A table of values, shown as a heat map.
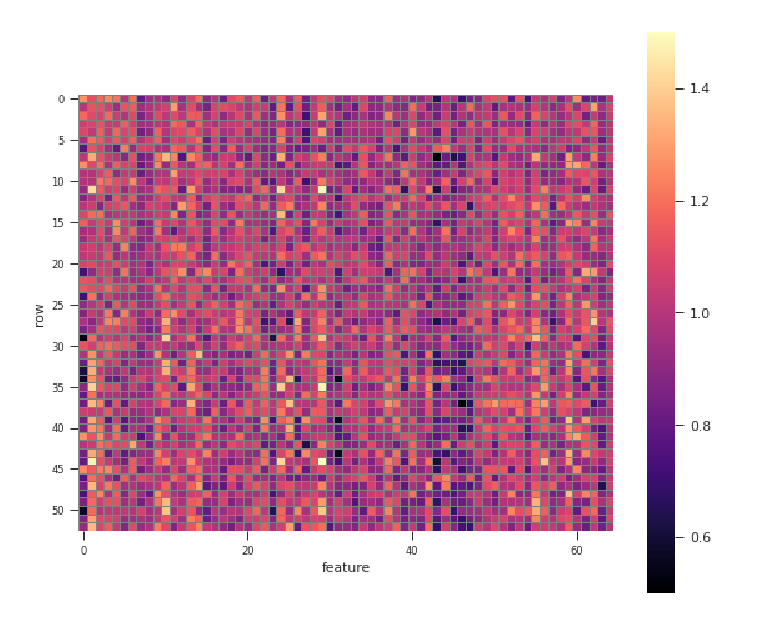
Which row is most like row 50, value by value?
29
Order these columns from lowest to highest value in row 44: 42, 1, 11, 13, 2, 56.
11, 2, 42, 13, 56, 1
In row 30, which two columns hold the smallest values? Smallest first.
54, 63
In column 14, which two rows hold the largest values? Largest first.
31, 47
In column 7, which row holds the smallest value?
41
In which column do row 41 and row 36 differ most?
0
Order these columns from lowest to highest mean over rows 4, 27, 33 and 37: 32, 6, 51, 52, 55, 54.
54, 6, 32, 51, 52, 55
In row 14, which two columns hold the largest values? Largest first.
24, 11
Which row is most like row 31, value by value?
52
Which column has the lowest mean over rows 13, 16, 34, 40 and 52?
47
